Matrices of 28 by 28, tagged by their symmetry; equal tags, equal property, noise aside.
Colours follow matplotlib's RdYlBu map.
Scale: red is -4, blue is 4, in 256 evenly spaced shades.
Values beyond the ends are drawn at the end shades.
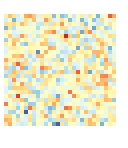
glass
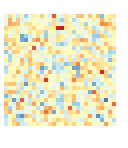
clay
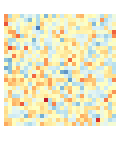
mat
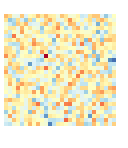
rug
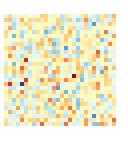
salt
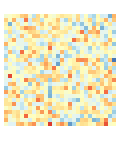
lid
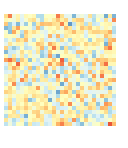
glass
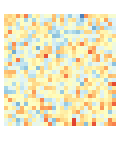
rug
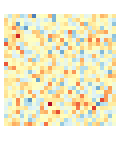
lid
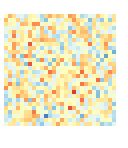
rug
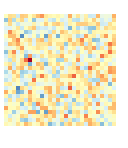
mat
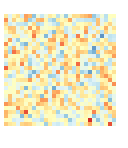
lid
